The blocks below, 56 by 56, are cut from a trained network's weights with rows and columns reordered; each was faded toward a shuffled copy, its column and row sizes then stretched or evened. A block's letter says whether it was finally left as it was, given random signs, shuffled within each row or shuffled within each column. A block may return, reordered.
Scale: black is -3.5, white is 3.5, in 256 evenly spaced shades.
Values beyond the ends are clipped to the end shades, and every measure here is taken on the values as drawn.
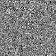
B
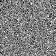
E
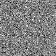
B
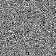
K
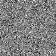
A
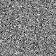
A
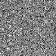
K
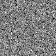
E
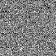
K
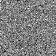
E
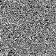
B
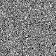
E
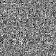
K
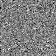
A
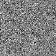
B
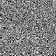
K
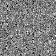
E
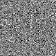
K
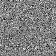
A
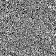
E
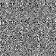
K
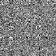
K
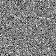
A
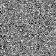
K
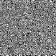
B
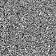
B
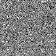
B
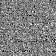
A
